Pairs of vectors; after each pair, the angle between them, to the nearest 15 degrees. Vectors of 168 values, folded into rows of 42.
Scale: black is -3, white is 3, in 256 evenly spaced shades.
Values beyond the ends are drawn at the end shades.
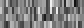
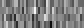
120 degrees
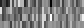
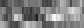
90 degrees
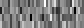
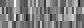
105 degrees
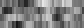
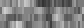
165 degrees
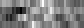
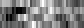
15 degrees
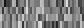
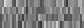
165 degrees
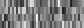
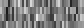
60 degrees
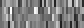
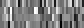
15 degrees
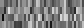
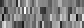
60 degrees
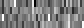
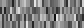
105 degrees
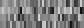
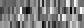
150 degrees
